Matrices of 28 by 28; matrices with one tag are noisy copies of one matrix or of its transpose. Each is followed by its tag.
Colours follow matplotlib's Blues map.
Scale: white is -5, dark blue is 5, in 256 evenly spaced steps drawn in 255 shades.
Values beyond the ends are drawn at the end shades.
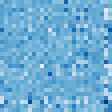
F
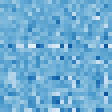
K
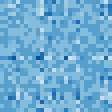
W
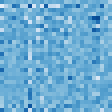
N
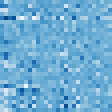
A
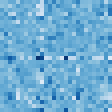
W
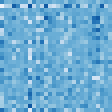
N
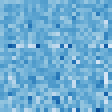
K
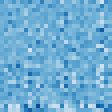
F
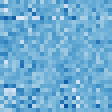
A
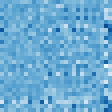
F
